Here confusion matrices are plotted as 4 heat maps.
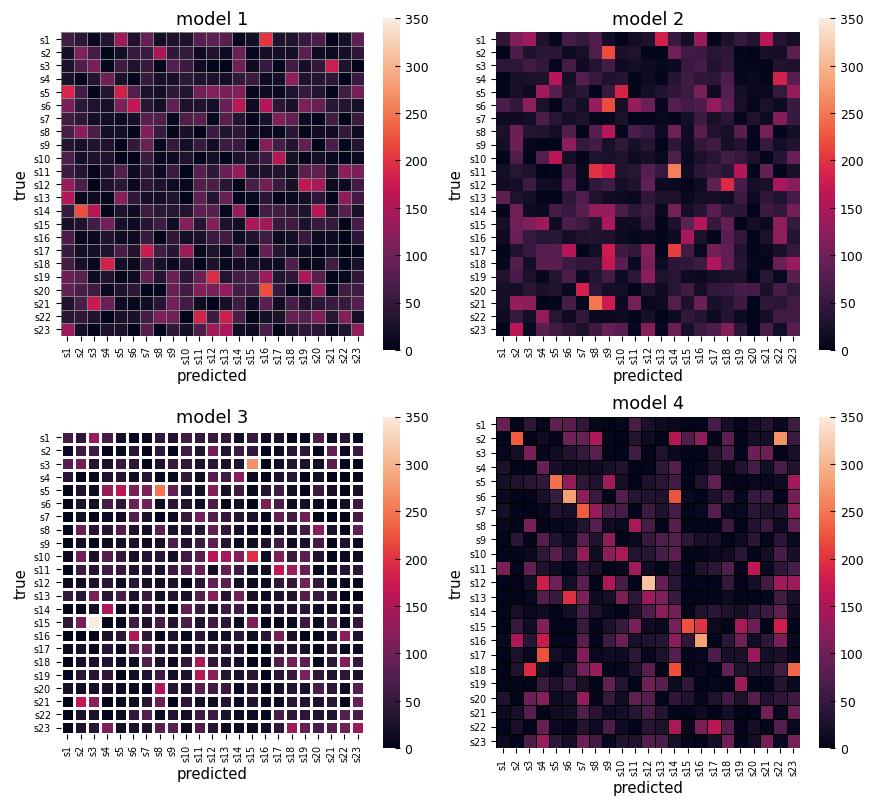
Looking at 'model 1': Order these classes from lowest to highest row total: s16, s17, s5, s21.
s16, s17, s21, s5
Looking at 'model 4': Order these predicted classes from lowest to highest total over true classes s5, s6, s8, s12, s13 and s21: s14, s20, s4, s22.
s20, s22, s4, s14
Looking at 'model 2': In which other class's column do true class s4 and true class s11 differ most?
s14
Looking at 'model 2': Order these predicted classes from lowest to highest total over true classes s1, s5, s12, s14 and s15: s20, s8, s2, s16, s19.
s20, s19, s8, s2, s16
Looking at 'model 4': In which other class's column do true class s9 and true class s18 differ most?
s23
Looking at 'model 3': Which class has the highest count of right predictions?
s5
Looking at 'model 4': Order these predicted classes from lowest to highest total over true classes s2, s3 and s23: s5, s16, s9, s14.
s9, s5, s16, s14
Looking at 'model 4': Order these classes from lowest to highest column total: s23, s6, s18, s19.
s19, s18, s6, s23
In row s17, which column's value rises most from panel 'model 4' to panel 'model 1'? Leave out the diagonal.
s10
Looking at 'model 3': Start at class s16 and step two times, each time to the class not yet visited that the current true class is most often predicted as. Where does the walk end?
s7
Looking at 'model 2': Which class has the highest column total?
s9
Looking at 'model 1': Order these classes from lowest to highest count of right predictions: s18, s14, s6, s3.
s18, s3, s14, s6
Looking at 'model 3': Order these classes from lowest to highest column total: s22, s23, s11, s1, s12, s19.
s1, s22, s23, s19, s11, s12
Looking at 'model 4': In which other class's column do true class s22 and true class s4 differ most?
s17
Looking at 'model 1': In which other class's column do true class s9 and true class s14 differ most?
s2
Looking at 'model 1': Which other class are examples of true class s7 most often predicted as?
s17
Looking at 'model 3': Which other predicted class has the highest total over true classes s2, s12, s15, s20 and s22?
s3
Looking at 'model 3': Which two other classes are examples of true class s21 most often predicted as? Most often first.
s2, s3
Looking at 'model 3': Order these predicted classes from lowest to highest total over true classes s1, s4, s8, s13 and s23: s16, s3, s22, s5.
s16, s22, s5, s3
